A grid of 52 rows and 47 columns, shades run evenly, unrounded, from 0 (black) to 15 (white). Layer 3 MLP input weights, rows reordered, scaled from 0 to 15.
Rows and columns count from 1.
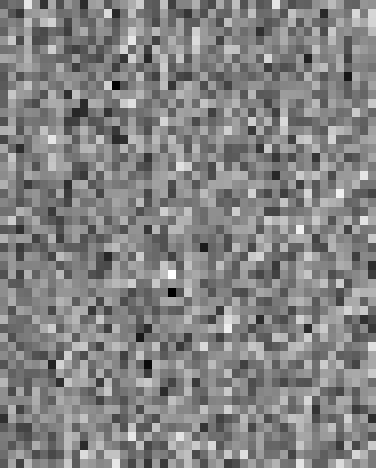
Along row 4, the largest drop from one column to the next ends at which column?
41
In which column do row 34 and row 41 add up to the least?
19
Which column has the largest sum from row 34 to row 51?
9
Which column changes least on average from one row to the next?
6
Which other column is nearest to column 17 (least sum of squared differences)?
42
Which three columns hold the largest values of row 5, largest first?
17, 25, 2
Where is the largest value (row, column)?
31, 22
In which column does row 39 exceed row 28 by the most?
26
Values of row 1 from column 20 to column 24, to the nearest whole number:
5 11 4 8 8
